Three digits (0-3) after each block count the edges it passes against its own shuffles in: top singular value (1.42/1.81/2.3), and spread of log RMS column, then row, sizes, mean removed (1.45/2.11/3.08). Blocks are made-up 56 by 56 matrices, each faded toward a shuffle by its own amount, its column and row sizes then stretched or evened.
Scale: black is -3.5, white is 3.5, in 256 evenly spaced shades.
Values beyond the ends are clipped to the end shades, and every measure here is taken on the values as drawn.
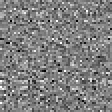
2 0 2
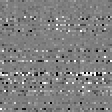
1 0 3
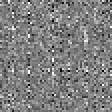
1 2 1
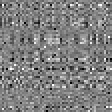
3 0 2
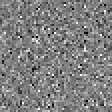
1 1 0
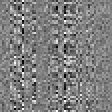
3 3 0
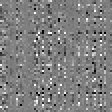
2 3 1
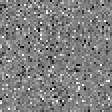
1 1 0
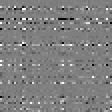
3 1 3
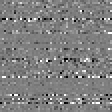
2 0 3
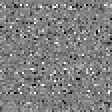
0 0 2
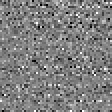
1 0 2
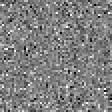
0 1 0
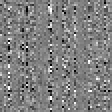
1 3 0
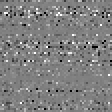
0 0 3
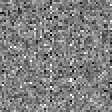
1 1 0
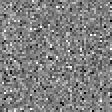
1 1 0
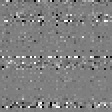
2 1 3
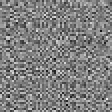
3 1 1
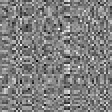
3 2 0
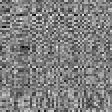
3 0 2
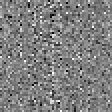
1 2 0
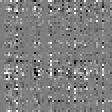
1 3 2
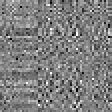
3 1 1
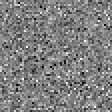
1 0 0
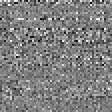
1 0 3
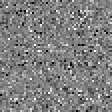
1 0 1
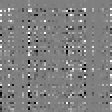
2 3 3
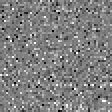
1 0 0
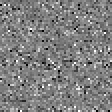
0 0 1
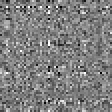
2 1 2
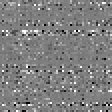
1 1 3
